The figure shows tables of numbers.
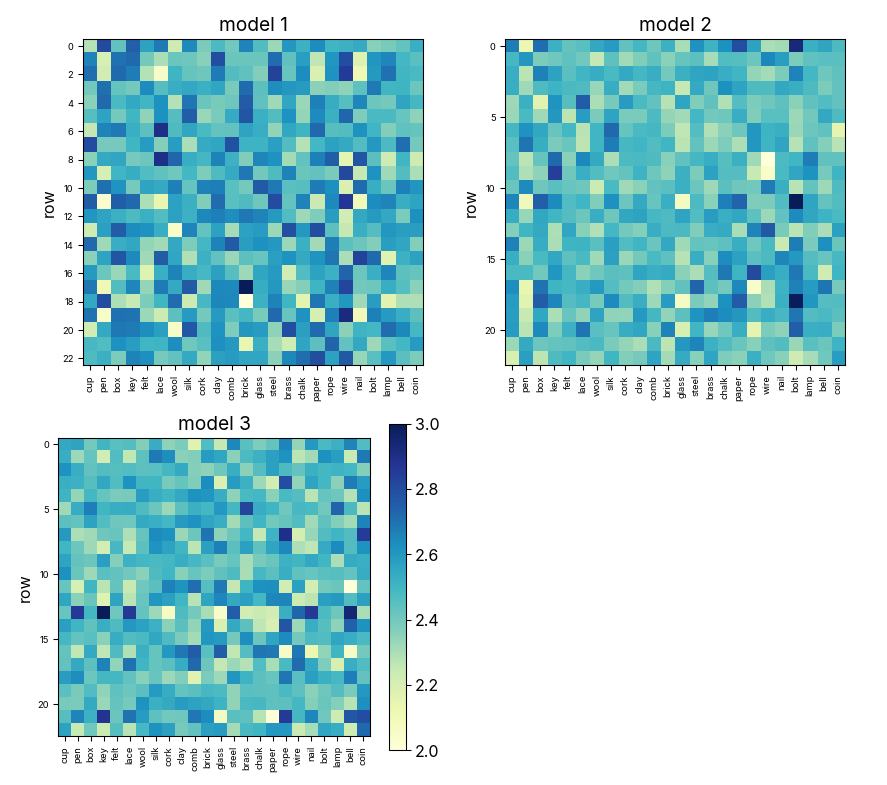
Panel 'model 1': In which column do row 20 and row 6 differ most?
wool
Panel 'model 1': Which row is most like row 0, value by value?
4
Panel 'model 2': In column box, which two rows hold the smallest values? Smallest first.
4, 22
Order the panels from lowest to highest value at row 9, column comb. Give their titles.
model 2, model 3, model 1
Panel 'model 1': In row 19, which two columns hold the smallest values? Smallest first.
pen, nail
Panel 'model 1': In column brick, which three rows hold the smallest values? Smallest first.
18, 21, 16
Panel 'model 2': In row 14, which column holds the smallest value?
nail
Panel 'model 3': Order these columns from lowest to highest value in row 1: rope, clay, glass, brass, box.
clay, box, brass, glass, rope
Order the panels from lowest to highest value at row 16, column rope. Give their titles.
model 3, model 1, model 2
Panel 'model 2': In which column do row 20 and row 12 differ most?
glass
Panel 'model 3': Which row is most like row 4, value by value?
6
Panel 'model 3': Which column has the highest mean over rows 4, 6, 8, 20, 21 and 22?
coin
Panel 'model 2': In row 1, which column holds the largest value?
wire
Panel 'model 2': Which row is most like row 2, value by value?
12
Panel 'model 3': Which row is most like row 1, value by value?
22
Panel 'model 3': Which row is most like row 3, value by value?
14
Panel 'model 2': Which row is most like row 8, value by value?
9
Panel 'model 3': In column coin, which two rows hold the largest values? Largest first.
7, 21
